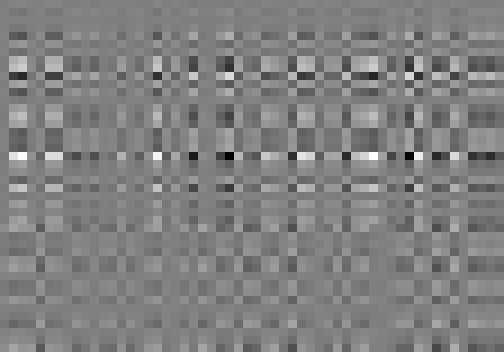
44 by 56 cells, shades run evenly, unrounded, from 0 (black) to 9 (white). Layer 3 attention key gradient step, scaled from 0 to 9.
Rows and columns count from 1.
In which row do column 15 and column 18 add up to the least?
10
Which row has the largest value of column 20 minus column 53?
20
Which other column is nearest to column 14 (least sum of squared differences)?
40
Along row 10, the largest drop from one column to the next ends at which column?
47
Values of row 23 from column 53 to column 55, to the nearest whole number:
5 5 5
